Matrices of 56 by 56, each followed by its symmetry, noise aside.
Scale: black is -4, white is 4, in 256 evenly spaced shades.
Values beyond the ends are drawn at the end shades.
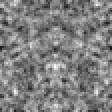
mirrored left to right.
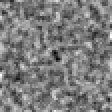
same after a half turn.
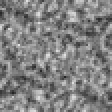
same after a half turn.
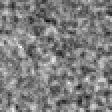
antisymmetric.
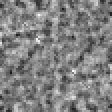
same after a half turn.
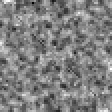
same after a half turn.
